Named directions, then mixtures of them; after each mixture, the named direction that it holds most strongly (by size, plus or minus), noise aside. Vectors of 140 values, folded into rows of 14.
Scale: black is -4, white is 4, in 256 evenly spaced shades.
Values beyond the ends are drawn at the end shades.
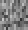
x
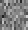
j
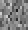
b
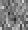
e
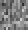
x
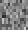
j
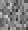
b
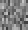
x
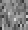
e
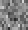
e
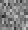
j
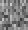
x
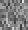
e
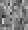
j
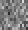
e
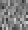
e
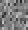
j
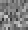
x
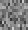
e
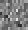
b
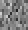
b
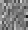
j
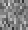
e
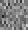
j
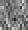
e
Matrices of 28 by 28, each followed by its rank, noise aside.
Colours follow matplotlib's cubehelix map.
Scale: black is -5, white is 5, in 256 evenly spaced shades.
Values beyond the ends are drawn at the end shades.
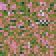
six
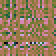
three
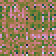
four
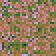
six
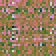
four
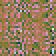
four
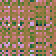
two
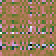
two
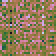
four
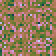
four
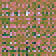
three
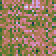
six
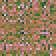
six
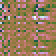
two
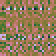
three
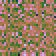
four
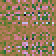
three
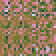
four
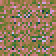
four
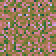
six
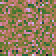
six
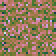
six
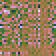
three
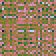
three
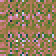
three
